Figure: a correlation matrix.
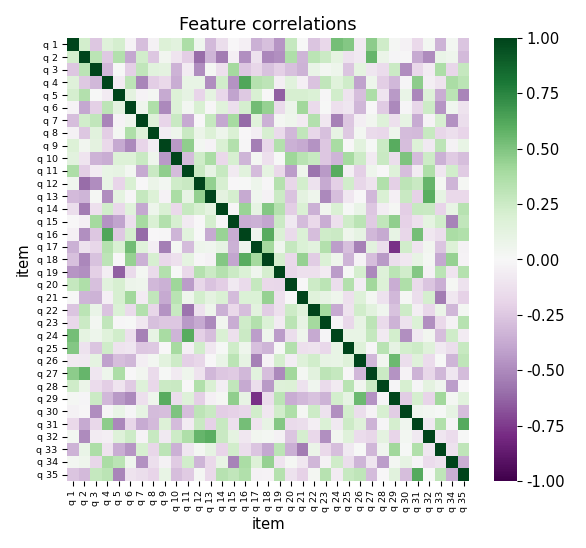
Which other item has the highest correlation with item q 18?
q 16
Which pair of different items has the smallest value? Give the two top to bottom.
q 17, q 29
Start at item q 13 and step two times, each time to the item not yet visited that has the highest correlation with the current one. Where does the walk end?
q 12
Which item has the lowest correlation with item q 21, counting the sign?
q 33
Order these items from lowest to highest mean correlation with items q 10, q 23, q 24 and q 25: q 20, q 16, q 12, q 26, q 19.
q 19, q 12, q 16, q 26, q 20
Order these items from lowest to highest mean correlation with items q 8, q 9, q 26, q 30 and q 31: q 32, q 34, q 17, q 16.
q 17, q 34, q 32, q 16
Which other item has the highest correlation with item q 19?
q 31
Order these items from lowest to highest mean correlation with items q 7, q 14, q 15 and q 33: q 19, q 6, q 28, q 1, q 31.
q 1, q 6, q 31, q 28, q 19
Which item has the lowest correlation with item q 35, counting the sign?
q 5
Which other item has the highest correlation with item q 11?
q 24
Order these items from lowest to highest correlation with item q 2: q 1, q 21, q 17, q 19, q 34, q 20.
q 19, q 21, q 17, q 34, q 1, q 20
